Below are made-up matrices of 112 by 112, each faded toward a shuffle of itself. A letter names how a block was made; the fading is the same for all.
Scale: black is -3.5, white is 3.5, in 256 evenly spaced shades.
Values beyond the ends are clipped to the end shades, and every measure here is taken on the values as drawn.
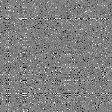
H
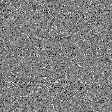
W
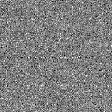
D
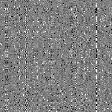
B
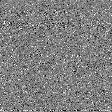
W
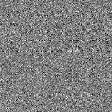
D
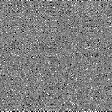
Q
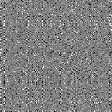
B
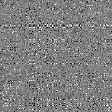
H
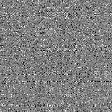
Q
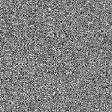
D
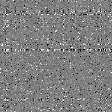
H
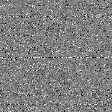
W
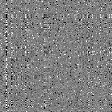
B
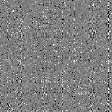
B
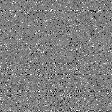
H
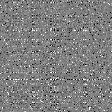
H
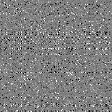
H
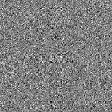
D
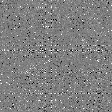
H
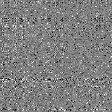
H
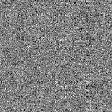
D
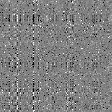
B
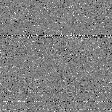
W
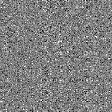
D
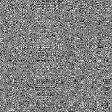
Q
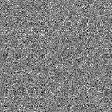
D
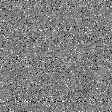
W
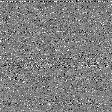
W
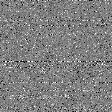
W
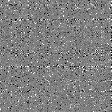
H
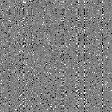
B
